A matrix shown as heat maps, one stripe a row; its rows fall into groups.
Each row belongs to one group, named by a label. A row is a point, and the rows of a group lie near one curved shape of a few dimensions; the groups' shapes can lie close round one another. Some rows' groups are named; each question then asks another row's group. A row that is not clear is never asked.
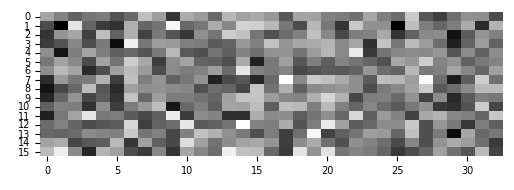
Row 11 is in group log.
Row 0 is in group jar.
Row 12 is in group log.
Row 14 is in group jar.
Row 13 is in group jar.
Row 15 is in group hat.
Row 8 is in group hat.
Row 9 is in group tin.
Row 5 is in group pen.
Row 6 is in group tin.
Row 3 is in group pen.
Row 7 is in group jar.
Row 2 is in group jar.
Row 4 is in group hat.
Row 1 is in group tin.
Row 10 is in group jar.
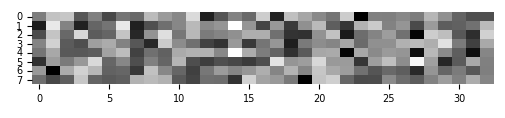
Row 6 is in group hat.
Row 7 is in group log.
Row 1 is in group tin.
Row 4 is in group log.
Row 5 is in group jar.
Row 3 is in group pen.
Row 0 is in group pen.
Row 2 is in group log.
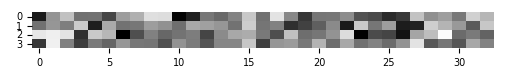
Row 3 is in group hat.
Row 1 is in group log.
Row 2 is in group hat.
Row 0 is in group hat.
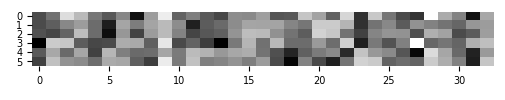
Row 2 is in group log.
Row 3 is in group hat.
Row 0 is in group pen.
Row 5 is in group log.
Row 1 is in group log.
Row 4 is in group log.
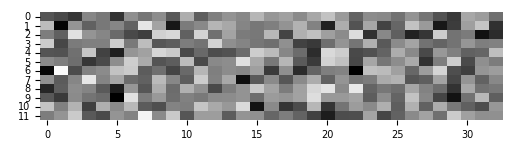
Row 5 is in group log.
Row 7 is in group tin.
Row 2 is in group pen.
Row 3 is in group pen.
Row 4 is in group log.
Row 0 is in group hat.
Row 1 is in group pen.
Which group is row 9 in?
pen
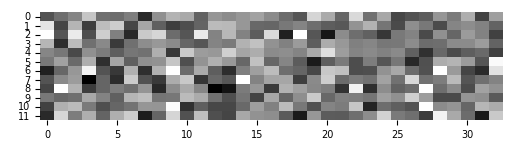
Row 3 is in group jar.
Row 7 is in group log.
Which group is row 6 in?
log
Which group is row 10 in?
hat
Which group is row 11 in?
log
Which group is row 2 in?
pen
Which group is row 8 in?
hat
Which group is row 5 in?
log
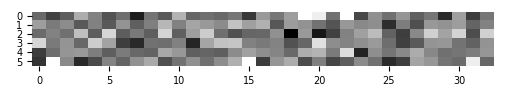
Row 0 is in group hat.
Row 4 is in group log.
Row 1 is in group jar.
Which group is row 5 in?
hat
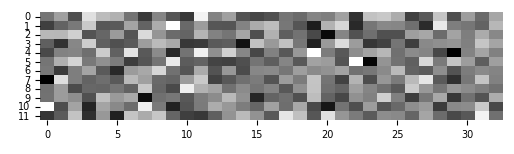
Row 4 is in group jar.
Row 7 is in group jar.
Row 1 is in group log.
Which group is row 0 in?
tin
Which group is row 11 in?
jar
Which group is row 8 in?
jar
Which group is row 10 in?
pen
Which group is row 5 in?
hat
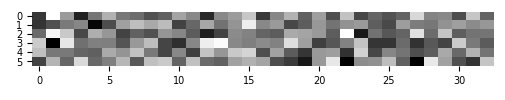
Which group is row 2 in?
hat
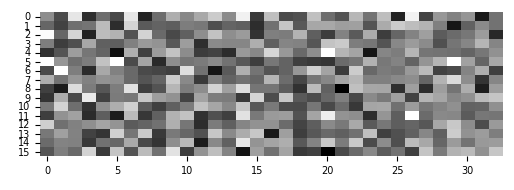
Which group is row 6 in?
hat
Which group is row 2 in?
pen
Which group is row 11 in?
log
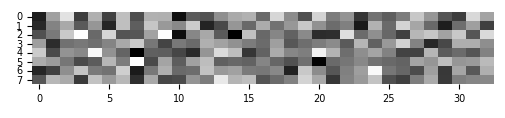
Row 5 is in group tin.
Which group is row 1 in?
pen
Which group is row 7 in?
jar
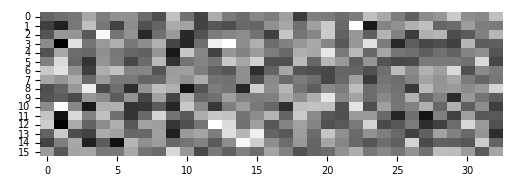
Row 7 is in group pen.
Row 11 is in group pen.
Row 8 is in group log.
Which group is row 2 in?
jar
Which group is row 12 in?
pen
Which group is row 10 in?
hat
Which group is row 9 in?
hat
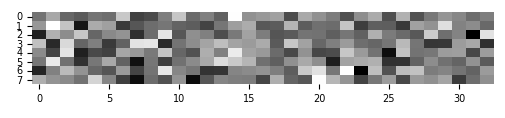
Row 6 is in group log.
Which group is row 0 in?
log
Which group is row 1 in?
hat
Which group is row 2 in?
log
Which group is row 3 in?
pen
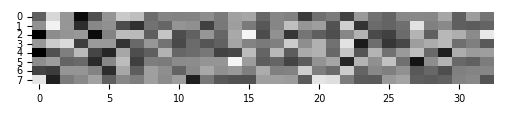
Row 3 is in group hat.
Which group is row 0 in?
tin
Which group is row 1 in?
hat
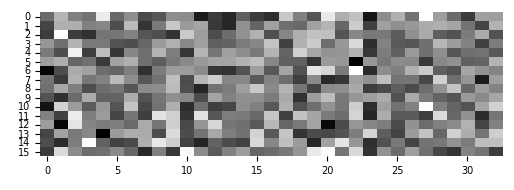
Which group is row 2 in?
hat
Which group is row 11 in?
pen
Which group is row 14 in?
log
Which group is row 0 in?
jar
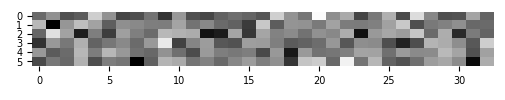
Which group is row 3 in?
log
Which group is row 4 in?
pen
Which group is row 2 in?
pen
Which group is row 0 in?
jar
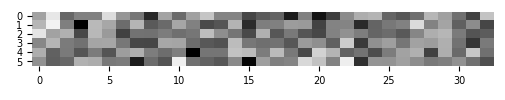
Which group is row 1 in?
pen
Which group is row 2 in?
pen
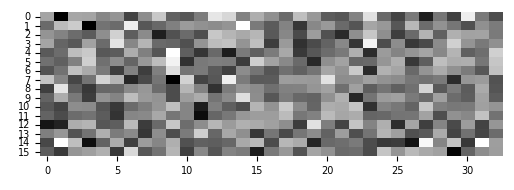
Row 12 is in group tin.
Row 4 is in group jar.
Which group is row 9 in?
tin
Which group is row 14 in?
hat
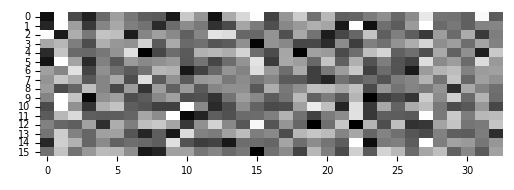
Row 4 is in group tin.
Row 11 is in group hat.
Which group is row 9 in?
hat
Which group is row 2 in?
pen
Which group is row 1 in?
hat
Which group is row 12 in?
log
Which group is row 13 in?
hat
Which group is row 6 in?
hat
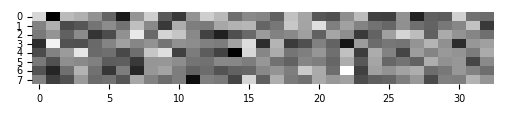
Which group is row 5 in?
pen
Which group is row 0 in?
pen
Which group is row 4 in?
log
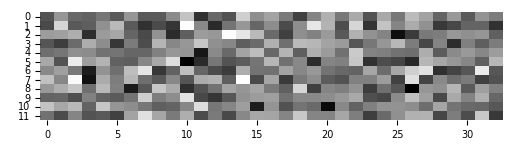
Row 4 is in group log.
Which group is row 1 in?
hat
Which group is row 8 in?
hat
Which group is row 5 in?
hat
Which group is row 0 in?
log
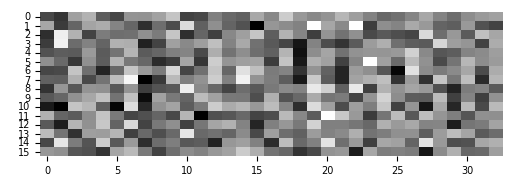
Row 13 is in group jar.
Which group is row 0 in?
hat
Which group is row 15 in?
log
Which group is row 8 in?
hat
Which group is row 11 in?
jar
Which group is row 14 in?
jar
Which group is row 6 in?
tin
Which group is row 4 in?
pen
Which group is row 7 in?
tin
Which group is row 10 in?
tin
